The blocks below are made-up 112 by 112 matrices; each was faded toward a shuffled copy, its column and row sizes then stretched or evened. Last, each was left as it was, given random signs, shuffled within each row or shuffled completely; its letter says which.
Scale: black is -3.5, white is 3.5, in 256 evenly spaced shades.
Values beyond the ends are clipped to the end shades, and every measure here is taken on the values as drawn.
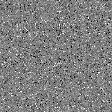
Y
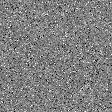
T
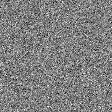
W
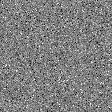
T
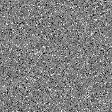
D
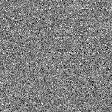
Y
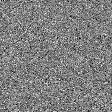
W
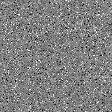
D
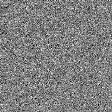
Y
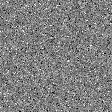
T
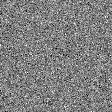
W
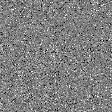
Y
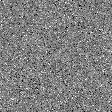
T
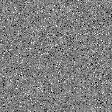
Y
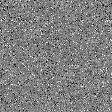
D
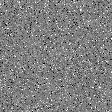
T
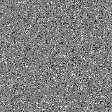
D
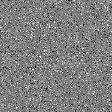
Y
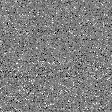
W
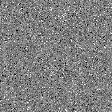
Y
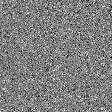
Y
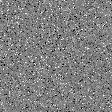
T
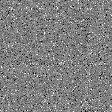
Y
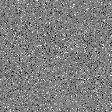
Y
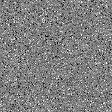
Y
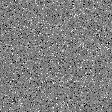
W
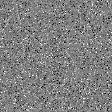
D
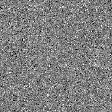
Y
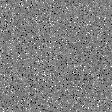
Y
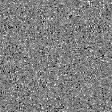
D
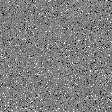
Y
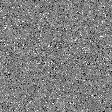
W
